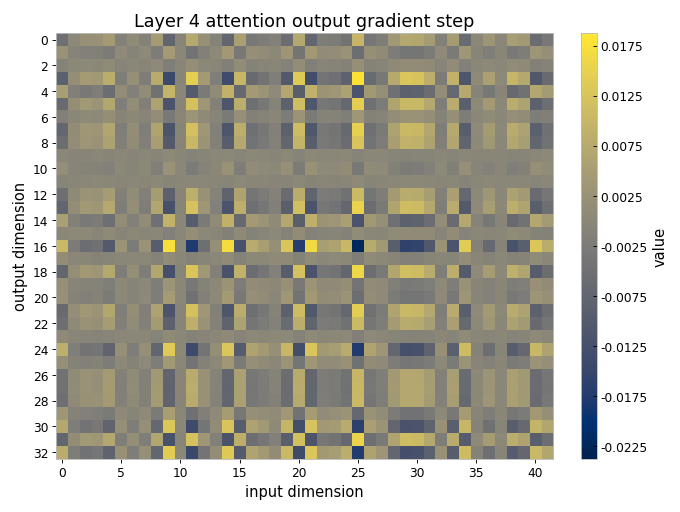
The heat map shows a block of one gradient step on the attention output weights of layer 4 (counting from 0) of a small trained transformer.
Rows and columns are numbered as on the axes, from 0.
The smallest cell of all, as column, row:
25, 16
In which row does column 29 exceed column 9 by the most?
3
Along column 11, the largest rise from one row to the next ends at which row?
31
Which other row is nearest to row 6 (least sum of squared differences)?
2
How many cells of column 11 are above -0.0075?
27
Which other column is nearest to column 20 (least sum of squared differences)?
11
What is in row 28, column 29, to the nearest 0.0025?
0.0075
